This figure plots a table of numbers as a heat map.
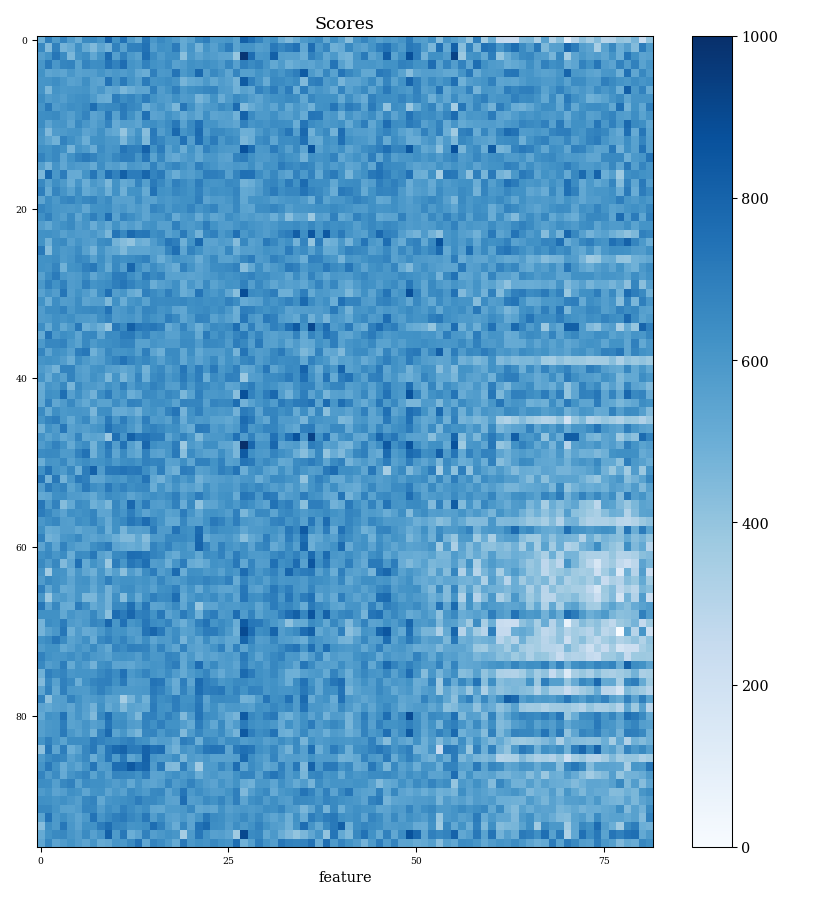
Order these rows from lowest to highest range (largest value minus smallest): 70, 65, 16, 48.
16, 65, 48, 70
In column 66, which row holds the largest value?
1
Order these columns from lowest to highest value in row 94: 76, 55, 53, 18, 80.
80, 18, 53, 76, 55
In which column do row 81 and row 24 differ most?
53
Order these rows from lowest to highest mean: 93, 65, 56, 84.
65, 56, 93, 84
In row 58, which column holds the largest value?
35
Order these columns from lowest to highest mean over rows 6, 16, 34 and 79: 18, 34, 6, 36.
6, 18, 34, 36
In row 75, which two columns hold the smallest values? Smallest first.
70, 68
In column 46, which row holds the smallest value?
51
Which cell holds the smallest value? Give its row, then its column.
70, 77
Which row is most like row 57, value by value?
61
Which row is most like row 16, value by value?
84
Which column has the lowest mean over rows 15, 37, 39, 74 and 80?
7
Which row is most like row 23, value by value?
68
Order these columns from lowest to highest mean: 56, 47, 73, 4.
73, 56, 4, 47
